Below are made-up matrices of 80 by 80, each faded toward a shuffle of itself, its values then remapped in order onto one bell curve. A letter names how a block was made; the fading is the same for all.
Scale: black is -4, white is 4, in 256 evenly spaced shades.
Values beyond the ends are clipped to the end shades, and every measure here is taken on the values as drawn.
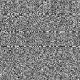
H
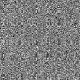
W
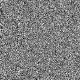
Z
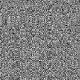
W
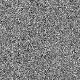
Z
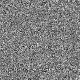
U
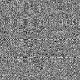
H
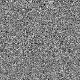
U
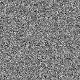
U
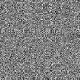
W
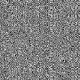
W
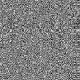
W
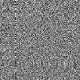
W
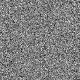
Z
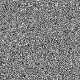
U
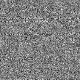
U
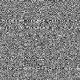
H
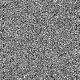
Z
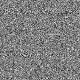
U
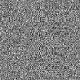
W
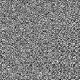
W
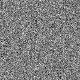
Z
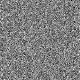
Z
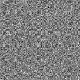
W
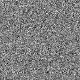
U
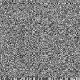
H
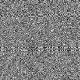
H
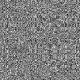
W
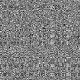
H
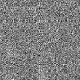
W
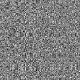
W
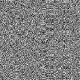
W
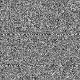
U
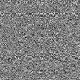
H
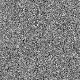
Z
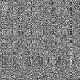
W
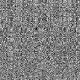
W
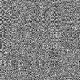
W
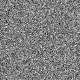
Z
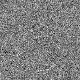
Z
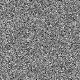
Z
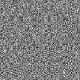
W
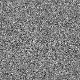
U
